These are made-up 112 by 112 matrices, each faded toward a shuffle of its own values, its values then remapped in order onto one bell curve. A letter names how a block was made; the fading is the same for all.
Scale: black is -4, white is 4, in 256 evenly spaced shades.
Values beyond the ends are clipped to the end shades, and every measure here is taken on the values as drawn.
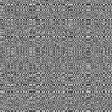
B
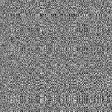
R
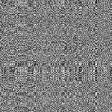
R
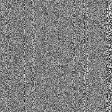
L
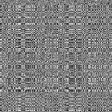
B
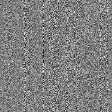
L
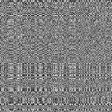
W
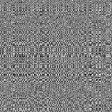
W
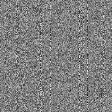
L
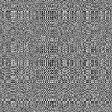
W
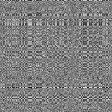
B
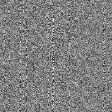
L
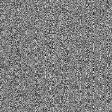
L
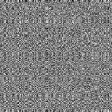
R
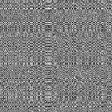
B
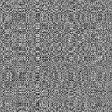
R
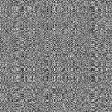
R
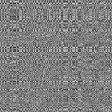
B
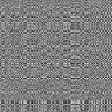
B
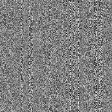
L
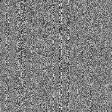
L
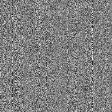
L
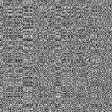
R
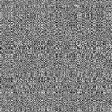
R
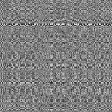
W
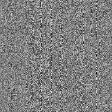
L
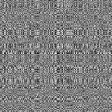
W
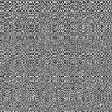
W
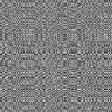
B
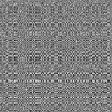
B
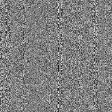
L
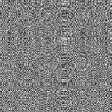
R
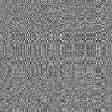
W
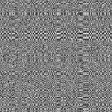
B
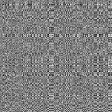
W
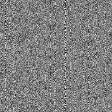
L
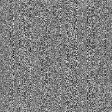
L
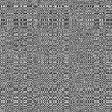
B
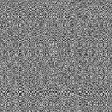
R
